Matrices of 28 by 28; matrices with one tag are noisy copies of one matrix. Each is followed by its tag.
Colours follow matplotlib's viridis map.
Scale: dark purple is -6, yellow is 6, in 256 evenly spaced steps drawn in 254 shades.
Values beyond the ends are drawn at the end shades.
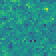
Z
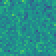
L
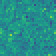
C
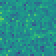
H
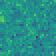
H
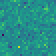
Z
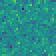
Z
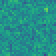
Z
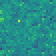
H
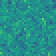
C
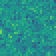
C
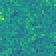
H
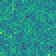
C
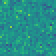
L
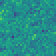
H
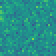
H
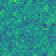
Z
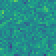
Z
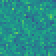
C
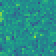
H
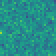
C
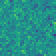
L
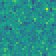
Z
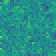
L
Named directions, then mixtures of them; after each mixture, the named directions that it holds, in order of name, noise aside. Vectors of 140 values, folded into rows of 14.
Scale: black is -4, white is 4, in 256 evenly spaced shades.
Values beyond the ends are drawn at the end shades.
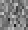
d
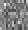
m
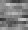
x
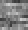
x.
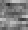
x.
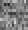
m, x.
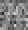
d, x.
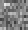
m, x.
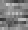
x.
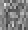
d, m.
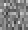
m.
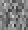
d, m.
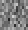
d.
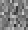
d.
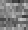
d, x.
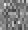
m.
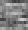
x.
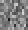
d.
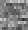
m, x.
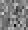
d.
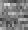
m, x.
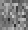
d, x.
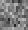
d, x.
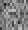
m.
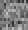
m, x.
